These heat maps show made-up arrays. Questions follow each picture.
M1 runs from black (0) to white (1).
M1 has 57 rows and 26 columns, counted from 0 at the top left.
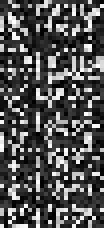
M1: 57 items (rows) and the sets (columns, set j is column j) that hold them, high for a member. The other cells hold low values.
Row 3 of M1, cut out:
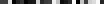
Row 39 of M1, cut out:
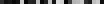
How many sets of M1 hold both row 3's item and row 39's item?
6
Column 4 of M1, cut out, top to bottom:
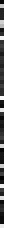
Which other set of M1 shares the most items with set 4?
3
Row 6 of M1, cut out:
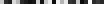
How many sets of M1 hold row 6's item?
11
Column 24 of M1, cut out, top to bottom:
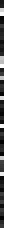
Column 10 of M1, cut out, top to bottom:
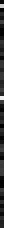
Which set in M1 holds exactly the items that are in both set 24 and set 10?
1
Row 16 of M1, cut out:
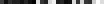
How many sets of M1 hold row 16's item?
8
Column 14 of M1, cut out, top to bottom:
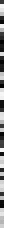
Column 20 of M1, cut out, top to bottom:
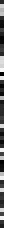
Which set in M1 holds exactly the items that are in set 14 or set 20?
9
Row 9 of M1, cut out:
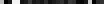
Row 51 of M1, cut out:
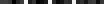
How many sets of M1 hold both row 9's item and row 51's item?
0
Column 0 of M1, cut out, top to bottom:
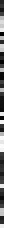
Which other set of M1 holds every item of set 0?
22
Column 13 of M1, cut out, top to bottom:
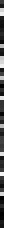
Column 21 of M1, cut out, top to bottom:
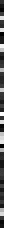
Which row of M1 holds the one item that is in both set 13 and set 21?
11
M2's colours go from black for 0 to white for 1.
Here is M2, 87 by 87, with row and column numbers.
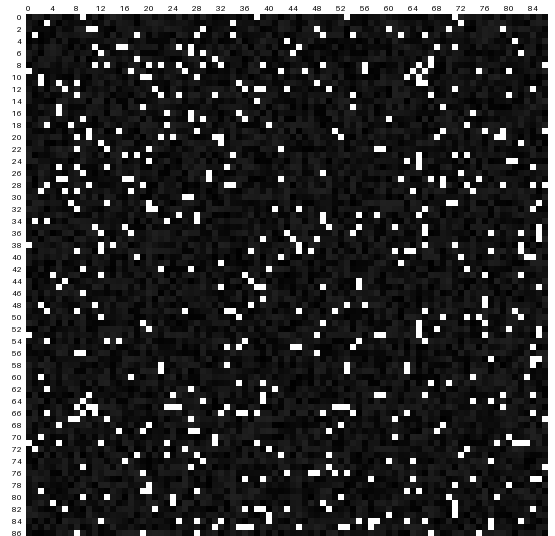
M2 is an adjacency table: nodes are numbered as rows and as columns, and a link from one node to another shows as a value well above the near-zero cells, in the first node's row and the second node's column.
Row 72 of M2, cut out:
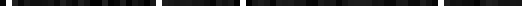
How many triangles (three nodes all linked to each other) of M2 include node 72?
0
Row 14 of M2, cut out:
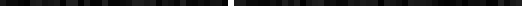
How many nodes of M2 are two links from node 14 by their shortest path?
6
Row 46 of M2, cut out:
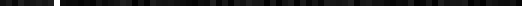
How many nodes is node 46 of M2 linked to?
1
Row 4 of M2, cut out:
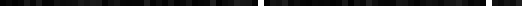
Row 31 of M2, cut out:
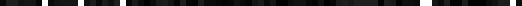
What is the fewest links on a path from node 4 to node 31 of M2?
3
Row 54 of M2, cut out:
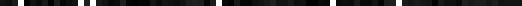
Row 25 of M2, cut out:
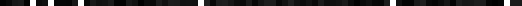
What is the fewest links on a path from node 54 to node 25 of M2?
2
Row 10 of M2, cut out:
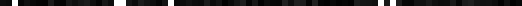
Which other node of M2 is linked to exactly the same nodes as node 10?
node 79
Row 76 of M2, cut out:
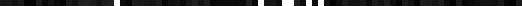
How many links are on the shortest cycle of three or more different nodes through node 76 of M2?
3
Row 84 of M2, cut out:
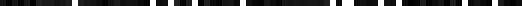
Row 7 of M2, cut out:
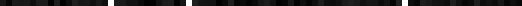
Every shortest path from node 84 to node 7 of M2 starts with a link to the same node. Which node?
node 40
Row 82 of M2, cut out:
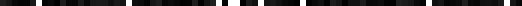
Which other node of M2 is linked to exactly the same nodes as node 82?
node 12
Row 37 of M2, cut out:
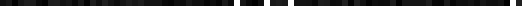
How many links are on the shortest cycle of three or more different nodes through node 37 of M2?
4
